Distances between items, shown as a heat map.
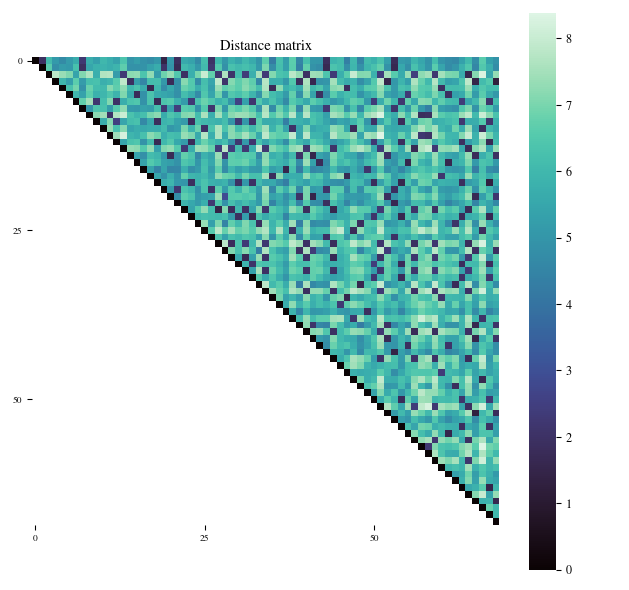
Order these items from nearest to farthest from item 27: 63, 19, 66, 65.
63, 19, 65, 66
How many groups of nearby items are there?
11
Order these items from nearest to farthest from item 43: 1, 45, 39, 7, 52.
1, 7, 39, 52, 45
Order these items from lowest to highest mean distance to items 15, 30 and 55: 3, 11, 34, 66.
3, 11, 66, 34
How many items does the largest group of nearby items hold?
13
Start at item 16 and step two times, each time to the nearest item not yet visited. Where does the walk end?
49
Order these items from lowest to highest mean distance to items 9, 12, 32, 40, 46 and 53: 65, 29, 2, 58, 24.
29, 2, 65, 24, 58
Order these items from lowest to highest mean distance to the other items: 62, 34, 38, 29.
29, 62, 34, 38
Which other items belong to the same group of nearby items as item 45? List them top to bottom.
36
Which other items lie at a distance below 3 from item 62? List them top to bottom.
24, 33, 48
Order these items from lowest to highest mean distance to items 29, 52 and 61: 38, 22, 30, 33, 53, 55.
55, 22, 53, 33, 30, 38
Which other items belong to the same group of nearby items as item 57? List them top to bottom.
8, 11, 58
